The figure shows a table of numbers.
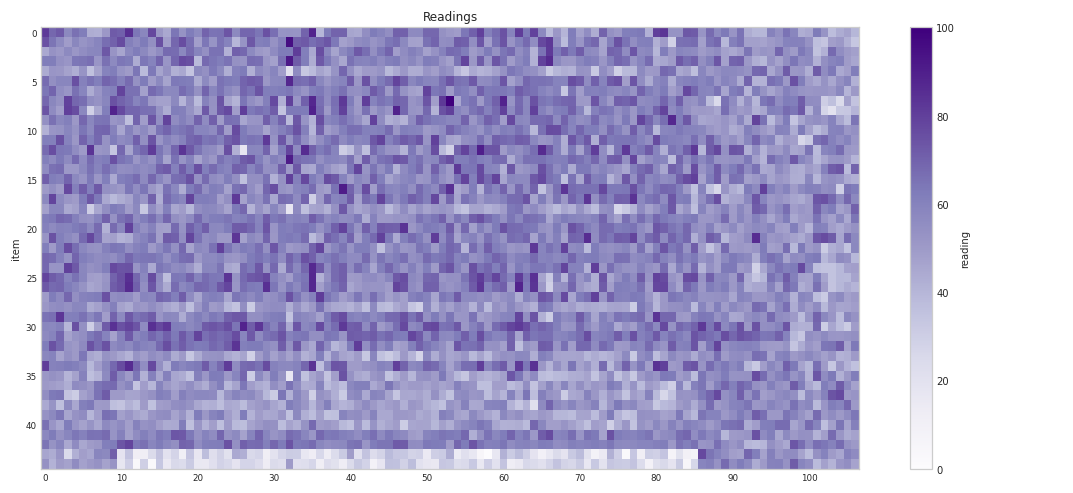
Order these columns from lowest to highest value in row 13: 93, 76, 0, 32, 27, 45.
93, 76, 0, 45, 27, 32
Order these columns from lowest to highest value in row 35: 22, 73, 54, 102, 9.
54, 73, 102, 22, 9
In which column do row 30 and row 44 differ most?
14
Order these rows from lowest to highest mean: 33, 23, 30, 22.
33, 22, 23, 30
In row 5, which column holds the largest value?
32
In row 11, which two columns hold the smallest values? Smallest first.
99, 100
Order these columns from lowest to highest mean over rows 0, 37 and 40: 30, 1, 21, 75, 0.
75, 30, 21, 1, 0
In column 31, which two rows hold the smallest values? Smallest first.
44, 43
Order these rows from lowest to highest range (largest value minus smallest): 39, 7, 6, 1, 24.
39, 6, 24, 1, 7
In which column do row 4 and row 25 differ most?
35
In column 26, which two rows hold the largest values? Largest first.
30, 8
